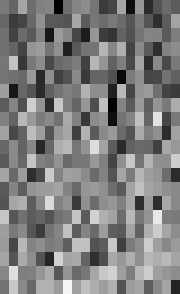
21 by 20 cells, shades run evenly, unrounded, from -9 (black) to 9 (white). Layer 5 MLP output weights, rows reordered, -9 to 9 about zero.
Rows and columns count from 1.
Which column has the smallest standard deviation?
1
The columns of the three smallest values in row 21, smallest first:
20, 14, 17
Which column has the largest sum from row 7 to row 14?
16
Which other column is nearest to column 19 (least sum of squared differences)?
15
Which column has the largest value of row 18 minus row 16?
10
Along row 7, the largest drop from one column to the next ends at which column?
2
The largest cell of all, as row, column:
21, 8
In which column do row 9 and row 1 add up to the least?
13
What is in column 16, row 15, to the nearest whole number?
-6
